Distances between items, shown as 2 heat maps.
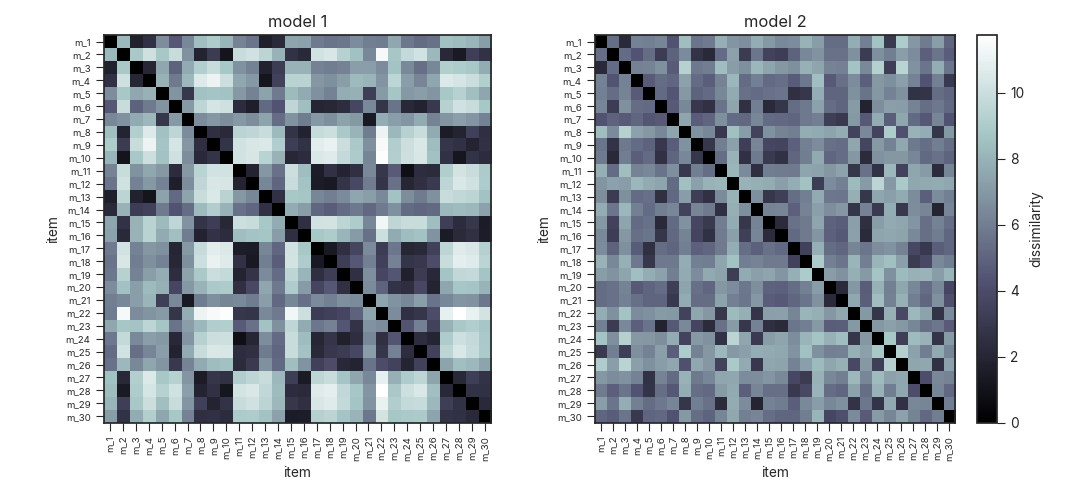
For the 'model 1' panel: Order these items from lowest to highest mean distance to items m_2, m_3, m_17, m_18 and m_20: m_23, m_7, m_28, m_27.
m_23, m_7, m_27, m_28
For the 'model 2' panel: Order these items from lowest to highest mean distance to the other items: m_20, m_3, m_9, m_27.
m_9, m_20, m_27, m_3
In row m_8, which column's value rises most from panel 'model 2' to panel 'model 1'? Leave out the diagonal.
m_22
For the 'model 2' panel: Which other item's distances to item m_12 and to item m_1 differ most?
m_3
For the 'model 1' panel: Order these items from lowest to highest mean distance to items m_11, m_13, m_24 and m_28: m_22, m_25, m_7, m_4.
m_25, m_22, m_4, m_7
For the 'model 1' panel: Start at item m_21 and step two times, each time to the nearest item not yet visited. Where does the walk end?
m_5
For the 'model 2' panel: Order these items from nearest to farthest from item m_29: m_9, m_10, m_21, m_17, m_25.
m_17, m_10, m_9, m_21, m_25
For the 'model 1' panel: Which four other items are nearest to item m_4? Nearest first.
m_13, m_3, m_1, m_14
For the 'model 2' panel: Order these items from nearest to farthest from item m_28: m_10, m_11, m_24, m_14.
m_10, m_14, m_11, m_24
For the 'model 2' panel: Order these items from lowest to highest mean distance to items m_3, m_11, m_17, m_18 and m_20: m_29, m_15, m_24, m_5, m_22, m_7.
m_5, m_7, m_29, m_15, m_22, m_24
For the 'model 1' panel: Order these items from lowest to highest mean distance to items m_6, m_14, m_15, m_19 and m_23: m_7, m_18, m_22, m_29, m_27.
m_18, m_22, m_7, m_27, m_29
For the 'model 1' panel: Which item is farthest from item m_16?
m_22
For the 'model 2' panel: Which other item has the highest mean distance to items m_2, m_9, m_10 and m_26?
m_12
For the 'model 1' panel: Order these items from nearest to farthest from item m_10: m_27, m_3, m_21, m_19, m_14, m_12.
m_27, m_21, m_14, m_3, m_19, m_12
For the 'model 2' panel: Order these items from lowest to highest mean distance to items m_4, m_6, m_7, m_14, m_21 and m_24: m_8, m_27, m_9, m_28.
m_9, m_28, m_8, m_27
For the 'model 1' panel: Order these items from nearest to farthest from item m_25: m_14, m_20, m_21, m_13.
m_20, m_14, m_13, m_21
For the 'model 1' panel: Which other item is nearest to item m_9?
m_29
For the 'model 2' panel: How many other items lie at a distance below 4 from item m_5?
4
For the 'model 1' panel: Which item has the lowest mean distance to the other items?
m_26
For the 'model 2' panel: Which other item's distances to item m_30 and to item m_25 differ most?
m_4
